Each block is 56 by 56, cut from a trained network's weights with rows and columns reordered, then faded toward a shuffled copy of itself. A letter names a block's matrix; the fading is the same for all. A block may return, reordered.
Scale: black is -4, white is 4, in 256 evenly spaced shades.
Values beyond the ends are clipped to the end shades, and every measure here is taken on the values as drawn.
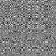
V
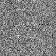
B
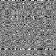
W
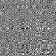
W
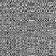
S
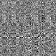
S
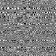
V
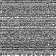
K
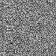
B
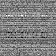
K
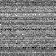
K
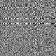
S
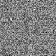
B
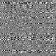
V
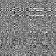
S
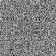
B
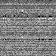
K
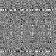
S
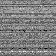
K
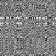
S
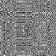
S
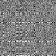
S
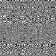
V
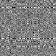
S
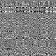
W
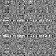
S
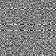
S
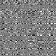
V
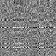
S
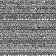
K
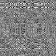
S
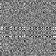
S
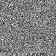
B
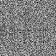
B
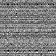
K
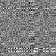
S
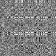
S
